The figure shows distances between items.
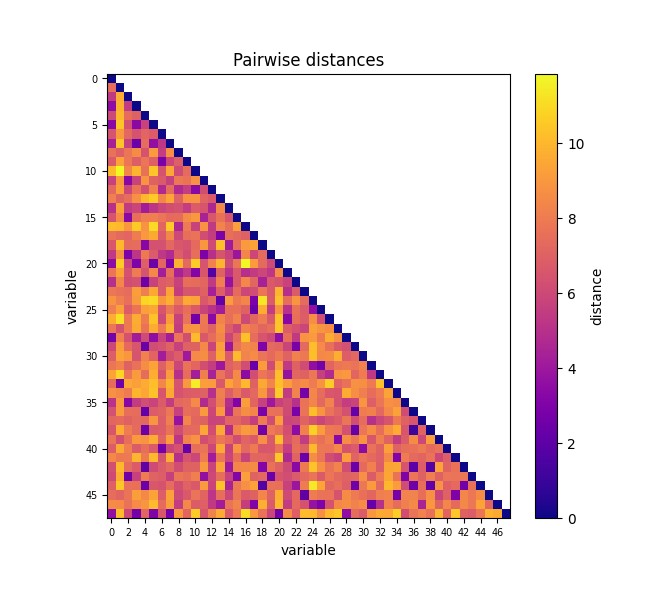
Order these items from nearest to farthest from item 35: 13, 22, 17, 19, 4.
19, 22, 4, 17, 13
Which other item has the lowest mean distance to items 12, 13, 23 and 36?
21
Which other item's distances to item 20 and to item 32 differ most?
16
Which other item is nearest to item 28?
0
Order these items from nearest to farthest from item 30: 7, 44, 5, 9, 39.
9, 7, 5, 44, 39
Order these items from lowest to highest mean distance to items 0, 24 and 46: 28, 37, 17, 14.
17, 37, 28, 14
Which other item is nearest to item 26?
10
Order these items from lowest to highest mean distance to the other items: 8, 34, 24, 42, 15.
8, 42, 15, 34, 24
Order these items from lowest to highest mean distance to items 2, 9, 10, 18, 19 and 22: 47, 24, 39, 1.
47, 39, 24, 1
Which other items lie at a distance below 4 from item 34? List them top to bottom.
23, 41, 45
